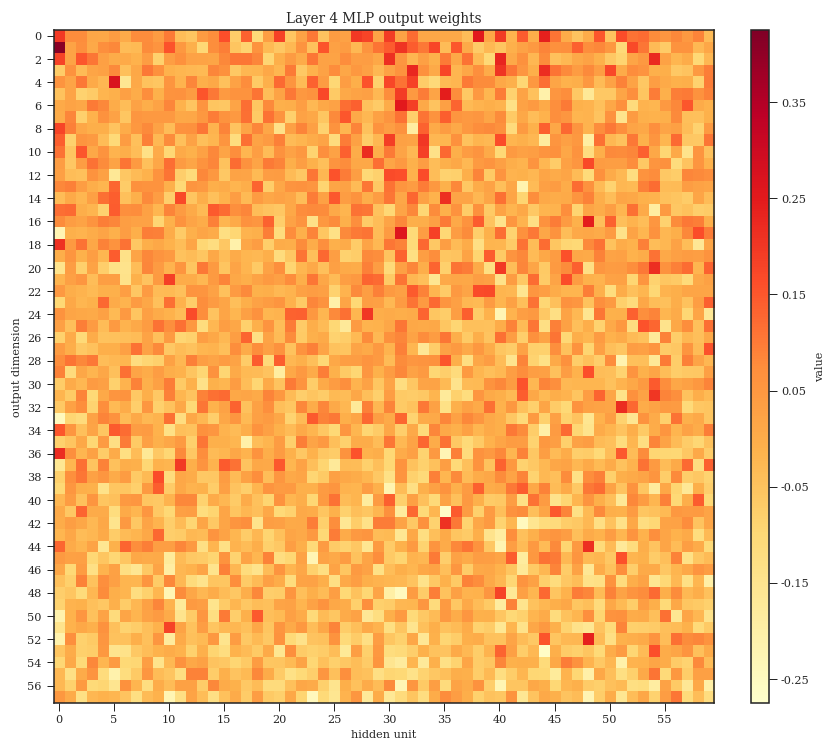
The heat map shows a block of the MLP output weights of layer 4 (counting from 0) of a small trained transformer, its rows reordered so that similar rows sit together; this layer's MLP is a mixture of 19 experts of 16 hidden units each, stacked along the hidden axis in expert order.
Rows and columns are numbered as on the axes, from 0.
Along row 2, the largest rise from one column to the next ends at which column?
40
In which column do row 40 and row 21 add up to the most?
43
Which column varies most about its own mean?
0
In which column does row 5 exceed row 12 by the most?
35
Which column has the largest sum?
31
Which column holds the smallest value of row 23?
25
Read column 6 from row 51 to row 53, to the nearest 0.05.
-0.1 -0.05 -0.15
